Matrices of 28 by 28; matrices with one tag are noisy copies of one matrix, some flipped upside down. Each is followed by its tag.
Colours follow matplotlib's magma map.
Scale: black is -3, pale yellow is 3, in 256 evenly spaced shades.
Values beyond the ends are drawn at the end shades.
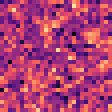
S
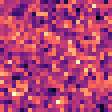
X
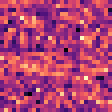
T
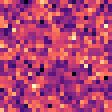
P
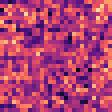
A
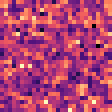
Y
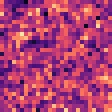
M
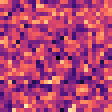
Y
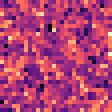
A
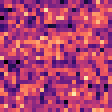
T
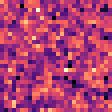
S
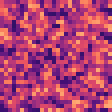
S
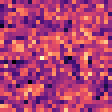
T
